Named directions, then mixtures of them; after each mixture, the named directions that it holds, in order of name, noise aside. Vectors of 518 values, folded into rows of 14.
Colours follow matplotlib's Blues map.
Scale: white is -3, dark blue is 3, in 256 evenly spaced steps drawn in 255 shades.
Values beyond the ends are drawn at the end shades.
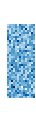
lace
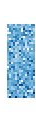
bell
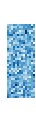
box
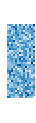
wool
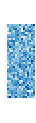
bell, wool.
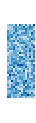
box, lace, wool.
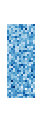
lace.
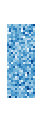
bell, wool.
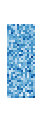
wool.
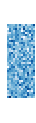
bell, wool.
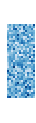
bell, box, wool.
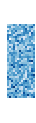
bell, box, lace.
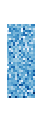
bell.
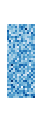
lace.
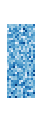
bell, box, wool.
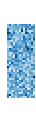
bell, box.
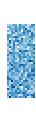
bell, lace.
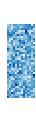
box.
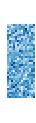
bell, box, lace.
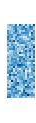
box, lace, wool.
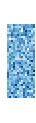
bell, box.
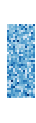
box, lace, wool.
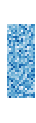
bell, lace.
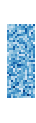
box, lace, wool.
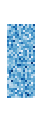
wool.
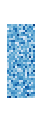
bell, box, wool.
